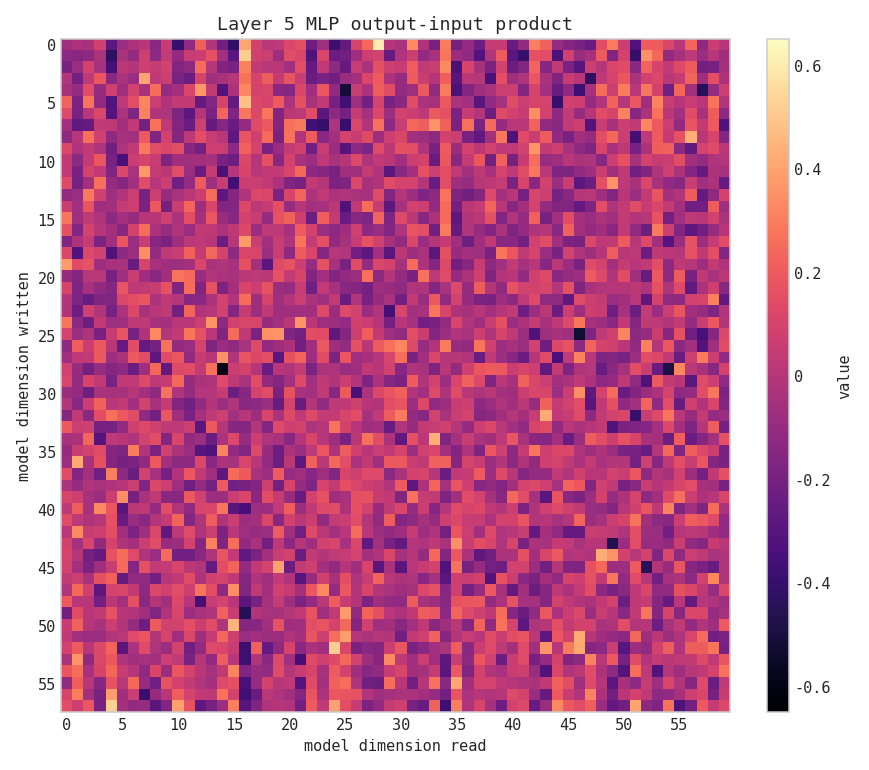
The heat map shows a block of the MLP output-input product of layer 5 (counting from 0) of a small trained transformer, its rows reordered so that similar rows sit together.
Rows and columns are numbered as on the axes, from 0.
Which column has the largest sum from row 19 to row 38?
33
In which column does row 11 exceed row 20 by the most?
7
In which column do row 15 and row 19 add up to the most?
0
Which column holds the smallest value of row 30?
26
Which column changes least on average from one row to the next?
17
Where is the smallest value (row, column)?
28, 14
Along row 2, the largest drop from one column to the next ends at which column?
35
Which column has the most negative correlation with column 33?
13
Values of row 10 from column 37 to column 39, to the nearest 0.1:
0.2 -0.2 0.2
